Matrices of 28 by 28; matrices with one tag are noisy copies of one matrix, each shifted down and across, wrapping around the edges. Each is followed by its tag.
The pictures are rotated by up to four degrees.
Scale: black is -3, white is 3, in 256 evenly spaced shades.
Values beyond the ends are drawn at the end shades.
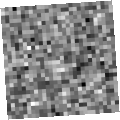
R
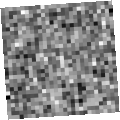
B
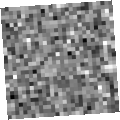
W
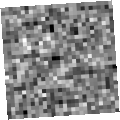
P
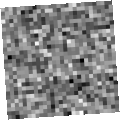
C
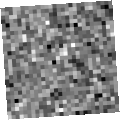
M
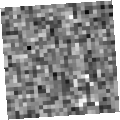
W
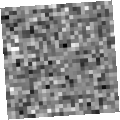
C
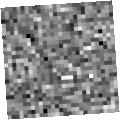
C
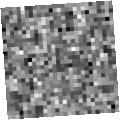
B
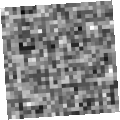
B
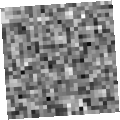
W
